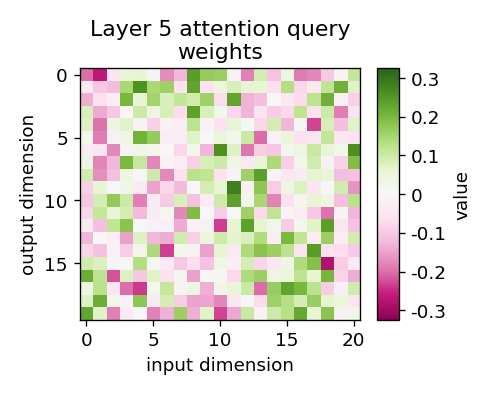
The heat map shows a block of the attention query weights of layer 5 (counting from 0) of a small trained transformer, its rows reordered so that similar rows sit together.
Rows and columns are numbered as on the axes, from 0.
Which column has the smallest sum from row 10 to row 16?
6
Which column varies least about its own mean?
19
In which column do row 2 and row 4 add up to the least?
1
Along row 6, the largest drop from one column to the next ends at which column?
12
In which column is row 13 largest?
15
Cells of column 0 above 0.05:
7
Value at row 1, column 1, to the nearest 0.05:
-0.1
